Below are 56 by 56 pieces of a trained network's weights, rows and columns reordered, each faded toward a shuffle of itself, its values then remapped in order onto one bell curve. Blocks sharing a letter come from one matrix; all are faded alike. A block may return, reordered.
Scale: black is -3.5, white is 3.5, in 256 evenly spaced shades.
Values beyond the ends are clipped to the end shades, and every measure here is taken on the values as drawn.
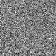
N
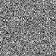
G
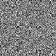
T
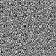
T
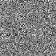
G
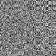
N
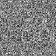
G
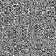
G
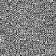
N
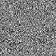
G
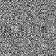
N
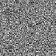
T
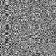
N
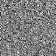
G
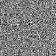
G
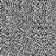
N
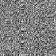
N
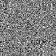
G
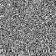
G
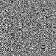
G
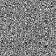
T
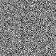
T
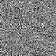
T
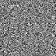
G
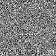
G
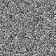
G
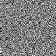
T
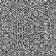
N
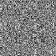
T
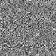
G
